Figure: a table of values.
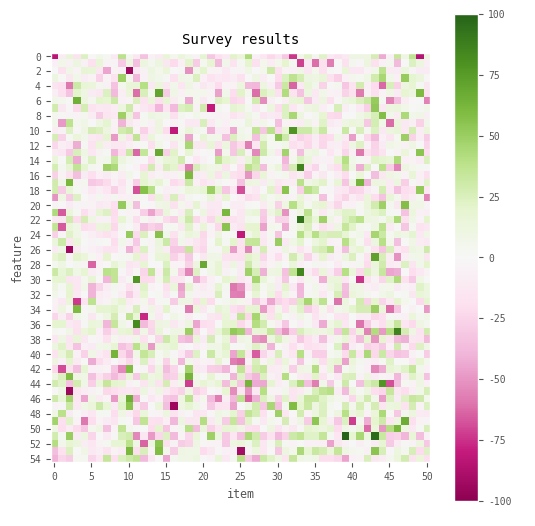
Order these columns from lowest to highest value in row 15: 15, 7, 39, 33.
15, 39, 7, 33
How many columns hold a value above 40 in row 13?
3
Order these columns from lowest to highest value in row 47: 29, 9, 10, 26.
26, 9, 29, 10
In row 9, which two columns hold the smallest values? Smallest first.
45, 1
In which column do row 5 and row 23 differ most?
14
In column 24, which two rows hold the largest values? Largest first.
37, 49
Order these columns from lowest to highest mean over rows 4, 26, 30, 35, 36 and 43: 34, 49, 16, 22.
16, 22, 34, 49
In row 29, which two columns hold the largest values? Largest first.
33, 26
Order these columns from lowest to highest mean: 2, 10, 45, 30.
30, 45, 2, 10
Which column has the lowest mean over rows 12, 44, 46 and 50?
27
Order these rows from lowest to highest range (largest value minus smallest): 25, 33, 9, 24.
25, 9, 33, 24
